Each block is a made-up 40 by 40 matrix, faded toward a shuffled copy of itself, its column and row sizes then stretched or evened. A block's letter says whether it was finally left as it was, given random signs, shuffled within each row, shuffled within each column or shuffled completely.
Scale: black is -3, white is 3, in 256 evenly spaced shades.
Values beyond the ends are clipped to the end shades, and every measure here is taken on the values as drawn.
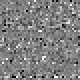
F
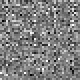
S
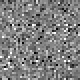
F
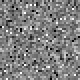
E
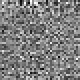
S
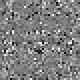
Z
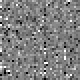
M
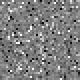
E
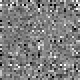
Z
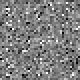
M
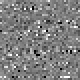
F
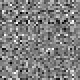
S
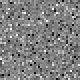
E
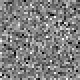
E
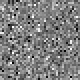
M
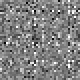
Z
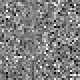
M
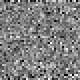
F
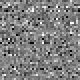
F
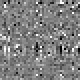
S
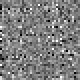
Z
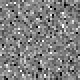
E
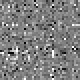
Z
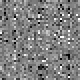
S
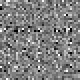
Z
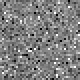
E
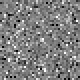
E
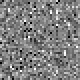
M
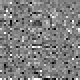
S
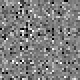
Z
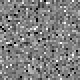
E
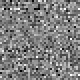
F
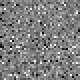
F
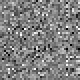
Z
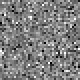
E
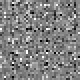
Z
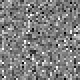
M
